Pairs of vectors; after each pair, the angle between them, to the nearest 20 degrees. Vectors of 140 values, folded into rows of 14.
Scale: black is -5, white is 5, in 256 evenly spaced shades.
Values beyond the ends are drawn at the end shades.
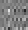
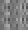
100 degrees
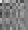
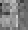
60 degrees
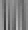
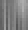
140 degrees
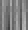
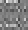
80 degrees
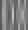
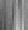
100 degrees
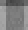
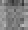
40 degrees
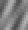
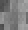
80 degrees
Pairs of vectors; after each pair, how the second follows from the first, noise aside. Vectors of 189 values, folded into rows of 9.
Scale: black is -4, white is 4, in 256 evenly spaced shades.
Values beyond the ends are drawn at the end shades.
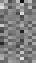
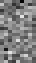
shuffled.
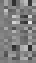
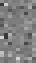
wrapped around, partly zeroed.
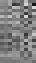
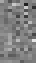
negated, partly zeroed.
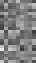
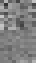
negated, partly zeroed.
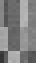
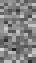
shuffled.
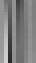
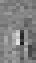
wrapped around, partly zeroed.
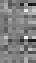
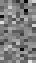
shuffled.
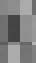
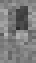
wrapped around, partly zeroed.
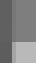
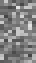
shuffled.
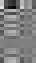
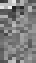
sign-scrambled.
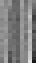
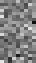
shuffled.
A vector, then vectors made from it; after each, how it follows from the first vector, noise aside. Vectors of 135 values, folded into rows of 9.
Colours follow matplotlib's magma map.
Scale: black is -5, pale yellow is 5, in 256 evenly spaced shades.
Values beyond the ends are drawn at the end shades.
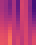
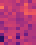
reversed, partly zeroed.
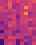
reversed, partly zeroed.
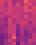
reversed, shrunk.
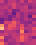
wrapped around, negated, partly zeroed.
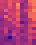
negated.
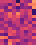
sign-scrambled.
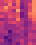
negated.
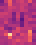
wrapped around, negated, partly zeroed.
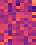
sign-scrambled.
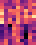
wrapped around, scaled up.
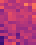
reversed, partly zeroed.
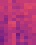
reversed, shrunk.
